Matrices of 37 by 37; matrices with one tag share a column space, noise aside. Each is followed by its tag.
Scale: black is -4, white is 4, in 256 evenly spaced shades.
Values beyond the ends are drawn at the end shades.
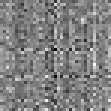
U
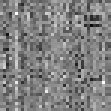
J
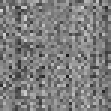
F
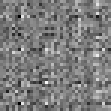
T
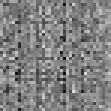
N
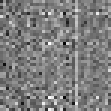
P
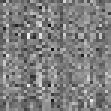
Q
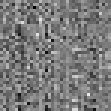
U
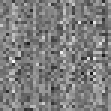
N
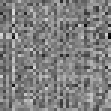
Q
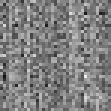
Q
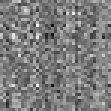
Q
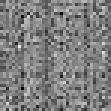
P
